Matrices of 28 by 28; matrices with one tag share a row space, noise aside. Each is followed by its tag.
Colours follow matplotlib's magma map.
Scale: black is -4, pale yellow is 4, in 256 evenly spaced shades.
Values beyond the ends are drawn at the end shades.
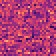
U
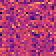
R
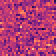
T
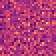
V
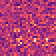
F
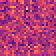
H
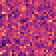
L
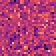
F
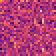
V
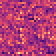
T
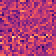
L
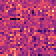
F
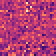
H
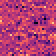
T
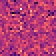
F
